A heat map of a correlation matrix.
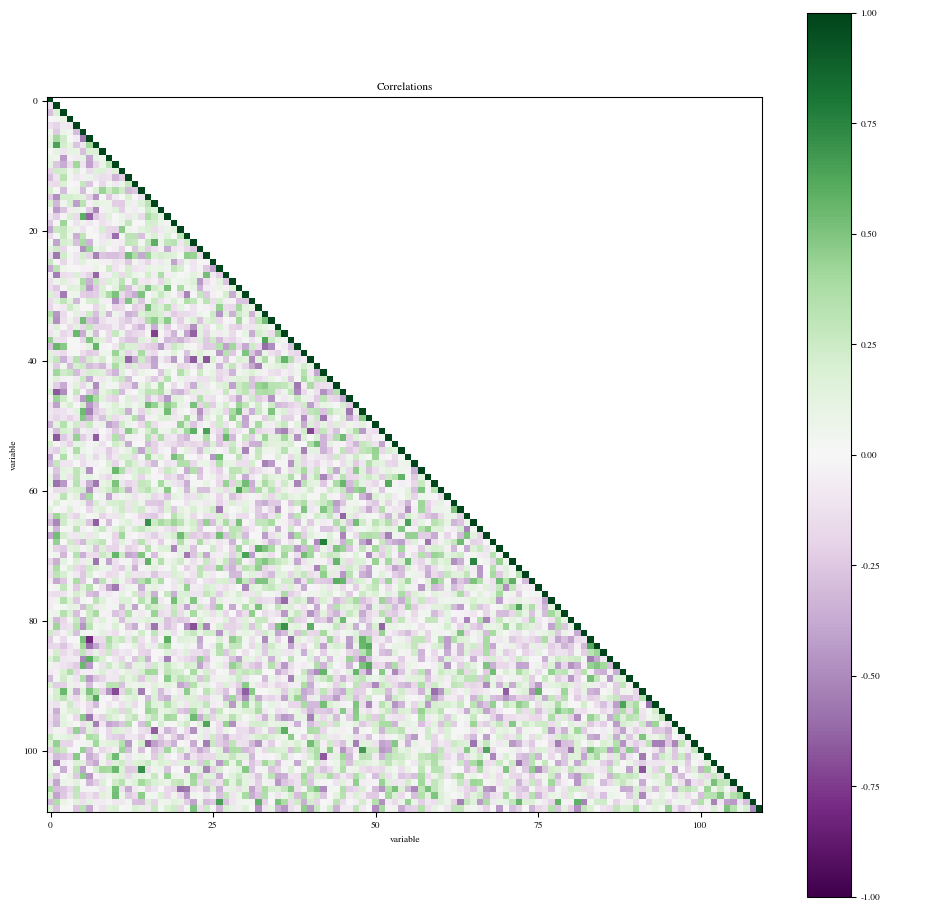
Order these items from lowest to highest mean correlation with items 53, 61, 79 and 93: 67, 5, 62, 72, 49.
49, 67, 5, 62, 72
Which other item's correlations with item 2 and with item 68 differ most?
30
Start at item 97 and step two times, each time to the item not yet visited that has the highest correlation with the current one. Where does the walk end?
81
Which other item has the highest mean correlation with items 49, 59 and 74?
45
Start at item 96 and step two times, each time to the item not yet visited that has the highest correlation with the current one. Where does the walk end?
51
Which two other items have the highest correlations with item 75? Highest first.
91, 21
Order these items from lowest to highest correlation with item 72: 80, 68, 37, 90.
37, 80, 90, 68
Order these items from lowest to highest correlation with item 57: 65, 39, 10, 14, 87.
87, 65, 14, 39, 10
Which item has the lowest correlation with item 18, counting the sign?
6
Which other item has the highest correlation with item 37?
33
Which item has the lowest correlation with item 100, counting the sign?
80
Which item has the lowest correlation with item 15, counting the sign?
99
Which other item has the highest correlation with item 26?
108
